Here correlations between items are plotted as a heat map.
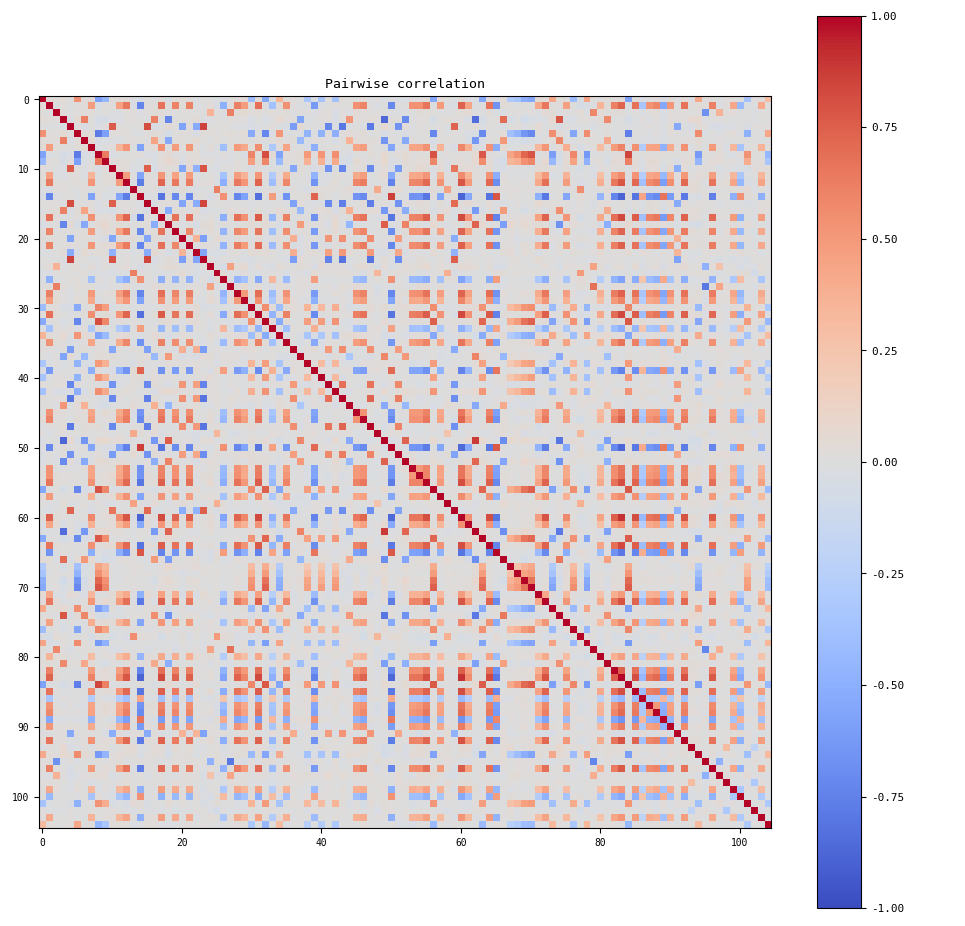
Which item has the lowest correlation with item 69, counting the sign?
5
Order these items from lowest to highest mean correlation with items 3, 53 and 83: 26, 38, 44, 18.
26, 18, 38, 44
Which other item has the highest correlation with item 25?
13
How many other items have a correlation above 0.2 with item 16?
6
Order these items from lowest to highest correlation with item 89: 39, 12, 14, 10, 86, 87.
12, 87, 10, 86, 39, 14
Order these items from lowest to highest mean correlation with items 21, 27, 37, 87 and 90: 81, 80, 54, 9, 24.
81, 9, 24, 80, 54
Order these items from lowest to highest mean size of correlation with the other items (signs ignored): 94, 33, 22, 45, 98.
98, 22, 94, 33, 45
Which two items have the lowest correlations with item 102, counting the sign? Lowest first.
98, 93
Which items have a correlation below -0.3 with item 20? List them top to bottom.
4, 10, 15, 23, 59
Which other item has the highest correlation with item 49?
62
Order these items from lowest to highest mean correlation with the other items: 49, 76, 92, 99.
49, 76, 99, 92
